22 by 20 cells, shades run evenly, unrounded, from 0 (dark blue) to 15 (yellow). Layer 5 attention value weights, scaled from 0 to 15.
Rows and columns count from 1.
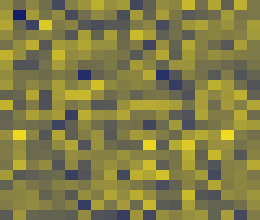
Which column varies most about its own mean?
12
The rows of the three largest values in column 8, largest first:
9, 1, 21
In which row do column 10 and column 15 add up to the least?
2
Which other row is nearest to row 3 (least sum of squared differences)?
7
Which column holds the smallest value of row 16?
19
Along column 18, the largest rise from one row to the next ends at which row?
14
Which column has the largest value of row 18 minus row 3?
13
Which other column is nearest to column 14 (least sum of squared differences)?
20
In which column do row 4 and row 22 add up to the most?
11
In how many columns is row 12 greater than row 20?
10
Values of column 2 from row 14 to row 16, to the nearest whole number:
15 9 9
